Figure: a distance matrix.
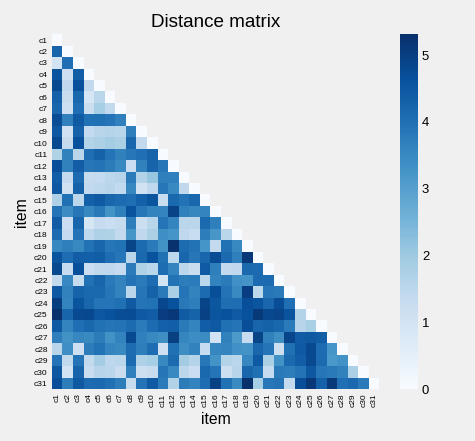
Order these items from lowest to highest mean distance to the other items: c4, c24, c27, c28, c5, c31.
c4, c5, c28, c27, c31, c24
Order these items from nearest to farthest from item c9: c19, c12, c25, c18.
c18, c12, c19, c25
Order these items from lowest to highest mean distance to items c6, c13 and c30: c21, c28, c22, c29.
c21, c29, c28, c22
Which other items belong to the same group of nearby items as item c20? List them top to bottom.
c8, c12, c23, c31
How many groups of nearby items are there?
5
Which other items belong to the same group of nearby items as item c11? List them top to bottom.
c1, c3, c15, c22, c28
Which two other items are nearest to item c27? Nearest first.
c16, c19
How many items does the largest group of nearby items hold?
14
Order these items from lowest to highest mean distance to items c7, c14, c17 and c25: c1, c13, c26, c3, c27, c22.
c13, c26, c27, c22, c3, c1
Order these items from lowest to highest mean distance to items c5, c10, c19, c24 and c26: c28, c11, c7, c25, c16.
c7, c25, c16, c28, c11
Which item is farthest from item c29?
c25
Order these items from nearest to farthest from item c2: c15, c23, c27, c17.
c17, c27, c23, c15
